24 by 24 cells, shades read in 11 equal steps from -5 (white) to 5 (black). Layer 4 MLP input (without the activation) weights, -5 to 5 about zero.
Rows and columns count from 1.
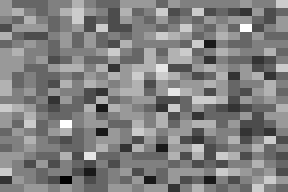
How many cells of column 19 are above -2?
18
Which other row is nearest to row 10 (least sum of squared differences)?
5
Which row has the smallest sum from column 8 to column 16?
10
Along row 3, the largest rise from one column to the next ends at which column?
8
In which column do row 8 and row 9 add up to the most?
22
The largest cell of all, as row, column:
23, 6
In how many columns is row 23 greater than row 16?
13
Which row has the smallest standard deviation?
1
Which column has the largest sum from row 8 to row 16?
20
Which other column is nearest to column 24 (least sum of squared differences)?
7
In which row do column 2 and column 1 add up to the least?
14
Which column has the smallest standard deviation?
4
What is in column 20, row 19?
0
